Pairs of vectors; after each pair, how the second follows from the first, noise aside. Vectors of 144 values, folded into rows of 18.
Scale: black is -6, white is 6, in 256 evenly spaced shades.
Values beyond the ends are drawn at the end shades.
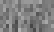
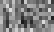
wrapped around, scaled up.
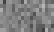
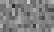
shuffled.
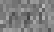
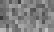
shuffled.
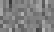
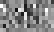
wrapped around, negated, scaled up.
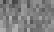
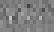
partly zeroed.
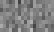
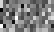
wrapped around, negated, scaled up.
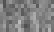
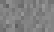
wrapped around, negated, shrunk.
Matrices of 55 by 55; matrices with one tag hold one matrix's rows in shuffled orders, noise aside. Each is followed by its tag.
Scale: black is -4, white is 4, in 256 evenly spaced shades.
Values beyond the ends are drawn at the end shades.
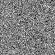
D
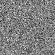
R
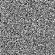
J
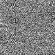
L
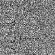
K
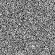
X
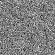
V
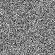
V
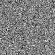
X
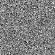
J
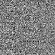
K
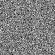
V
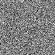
J
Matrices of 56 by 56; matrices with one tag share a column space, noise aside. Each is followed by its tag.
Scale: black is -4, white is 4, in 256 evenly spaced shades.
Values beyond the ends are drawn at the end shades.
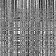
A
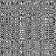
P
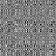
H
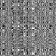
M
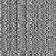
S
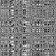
H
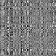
M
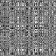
M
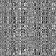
M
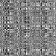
M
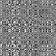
H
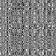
M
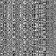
S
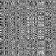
P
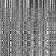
A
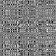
H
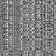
S
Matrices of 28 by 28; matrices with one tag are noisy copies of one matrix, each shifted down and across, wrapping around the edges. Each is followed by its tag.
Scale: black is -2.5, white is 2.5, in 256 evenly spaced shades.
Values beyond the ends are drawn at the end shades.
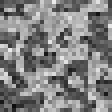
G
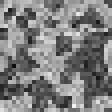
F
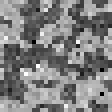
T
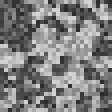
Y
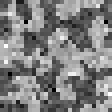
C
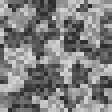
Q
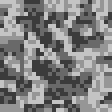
G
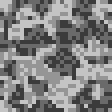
T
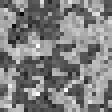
Y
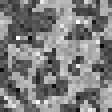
G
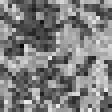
Y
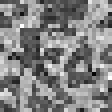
G
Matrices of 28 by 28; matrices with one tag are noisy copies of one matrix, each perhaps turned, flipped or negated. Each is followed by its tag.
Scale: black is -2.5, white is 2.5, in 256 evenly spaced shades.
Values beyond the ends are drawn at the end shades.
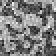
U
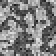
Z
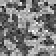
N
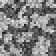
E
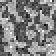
U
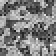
Z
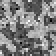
N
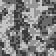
Z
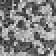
U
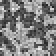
N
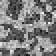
E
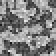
Z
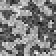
N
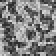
U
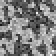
N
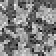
E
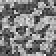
U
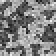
N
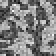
Z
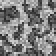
E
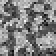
E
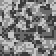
U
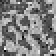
U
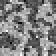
E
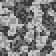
Z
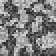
E
